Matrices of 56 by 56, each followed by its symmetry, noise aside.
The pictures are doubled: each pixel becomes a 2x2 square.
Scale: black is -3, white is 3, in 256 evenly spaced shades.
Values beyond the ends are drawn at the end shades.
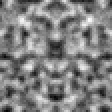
mirrored left to right.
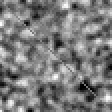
no symmetry.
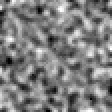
antisymmetric.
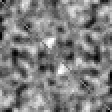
same after a half turn.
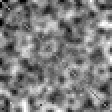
symmetric.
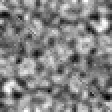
same after a half turn.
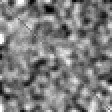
no symmetry.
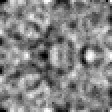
mirrored top to bottom.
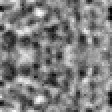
mirrored top to bottom.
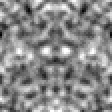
mirrored left to right.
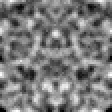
mirrored left to right.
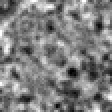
symmetric.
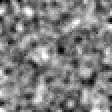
no symmetry.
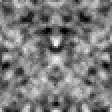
mirrored left to right.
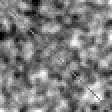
symmetric.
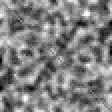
same after a half turn.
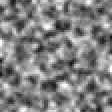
same after a half turn.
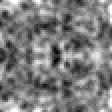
mirrored top to bottom.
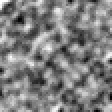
symmetric.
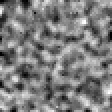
no symmetry.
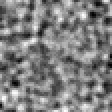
antisymmetric.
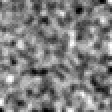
antisymmetric.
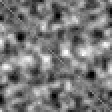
same after a half turn.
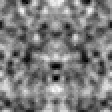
mirrored left to right.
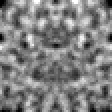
mirrored left to right.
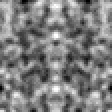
mirrored left to right.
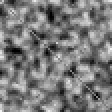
symmetric.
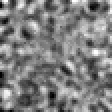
antisymmetric.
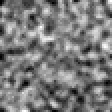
no symmetry.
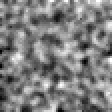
antisymmetric.
